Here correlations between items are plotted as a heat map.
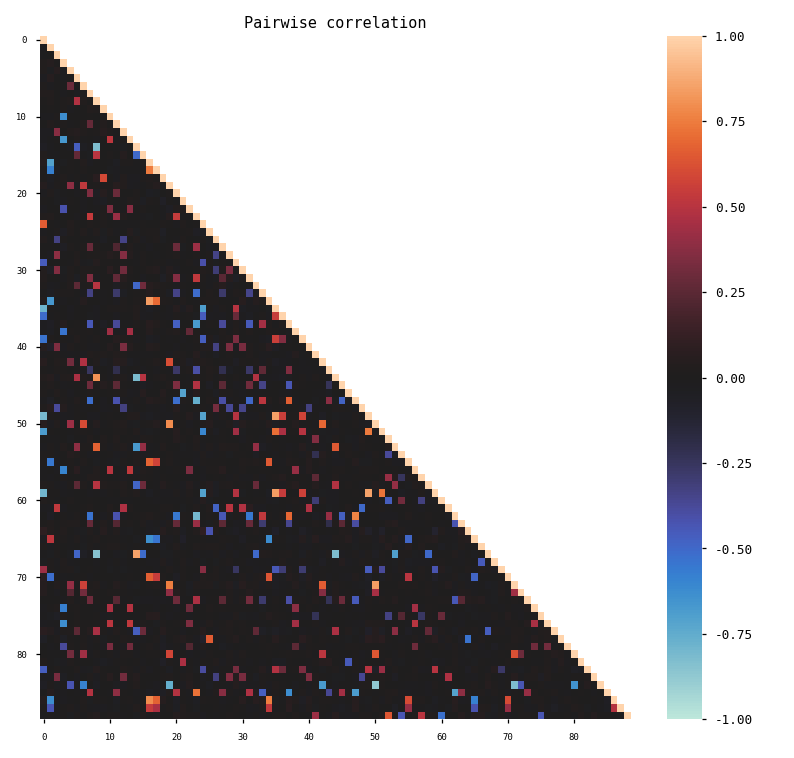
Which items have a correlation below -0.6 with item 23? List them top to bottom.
37, 47, 62
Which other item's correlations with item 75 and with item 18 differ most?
9
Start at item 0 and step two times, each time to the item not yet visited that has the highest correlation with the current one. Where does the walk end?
69
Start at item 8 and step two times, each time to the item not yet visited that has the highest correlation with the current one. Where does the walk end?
53
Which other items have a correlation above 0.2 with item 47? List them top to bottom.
33, 37, 43, 62
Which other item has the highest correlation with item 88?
52
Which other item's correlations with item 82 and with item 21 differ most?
46
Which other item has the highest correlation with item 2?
61
